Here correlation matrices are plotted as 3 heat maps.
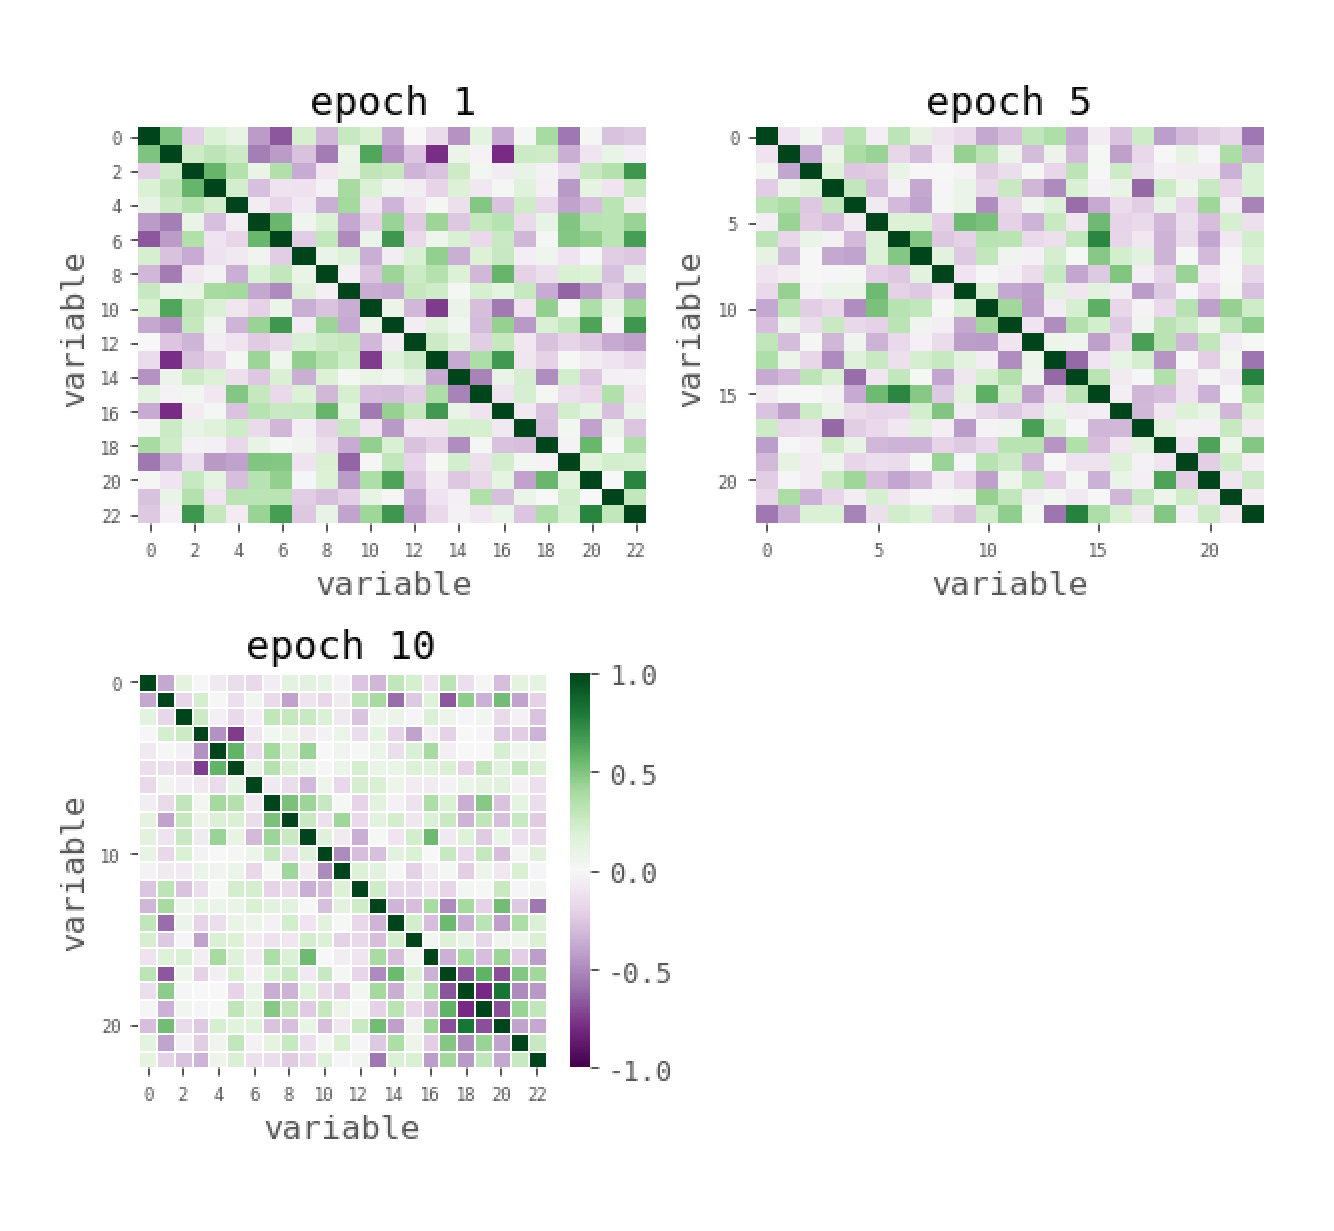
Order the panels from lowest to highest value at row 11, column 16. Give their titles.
epoch 5, epoch 10, epoch 1
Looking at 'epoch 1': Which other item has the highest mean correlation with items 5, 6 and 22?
11
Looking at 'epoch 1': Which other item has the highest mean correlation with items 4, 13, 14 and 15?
9
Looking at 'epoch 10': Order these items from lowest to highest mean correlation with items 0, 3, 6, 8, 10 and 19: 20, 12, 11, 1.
20, 1, 12, 11
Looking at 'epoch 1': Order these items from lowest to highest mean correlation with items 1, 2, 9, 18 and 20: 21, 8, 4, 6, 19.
19, 8, 6, 21, 4
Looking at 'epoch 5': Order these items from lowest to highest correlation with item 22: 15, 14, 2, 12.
12, 2, 15, 14
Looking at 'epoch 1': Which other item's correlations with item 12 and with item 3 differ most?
2
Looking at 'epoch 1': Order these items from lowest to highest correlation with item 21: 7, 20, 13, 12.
12, 7, 13, 20
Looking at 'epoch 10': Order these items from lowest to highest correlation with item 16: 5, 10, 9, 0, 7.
0, 10, 5, 7, 9
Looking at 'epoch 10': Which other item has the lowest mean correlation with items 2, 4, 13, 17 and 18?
22
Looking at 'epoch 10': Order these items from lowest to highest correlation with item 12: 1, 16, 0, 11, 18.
0, 16, 18, 11, 1
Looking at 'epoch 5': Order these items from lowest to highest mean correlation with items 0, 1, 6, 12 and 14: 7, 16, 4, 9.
16, 9, 4, 7
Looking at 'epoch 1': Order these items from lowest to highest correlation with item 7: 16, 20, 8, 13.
20, 8, 16, 13
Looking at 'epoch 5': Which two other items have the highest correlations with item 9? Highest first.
5, 1
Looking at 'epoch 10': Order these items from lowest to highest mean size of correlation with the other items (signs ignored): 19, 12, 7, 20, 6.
6, 12, 7, 19, 20
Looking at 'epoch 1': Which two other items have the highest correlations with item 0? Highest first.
1, 18
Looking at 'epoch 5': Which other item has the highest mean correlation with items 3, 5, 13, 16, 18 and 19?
8
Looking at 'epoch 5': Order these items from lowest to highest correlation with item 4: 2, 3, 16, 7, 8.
7, 2, 16, 8, 3
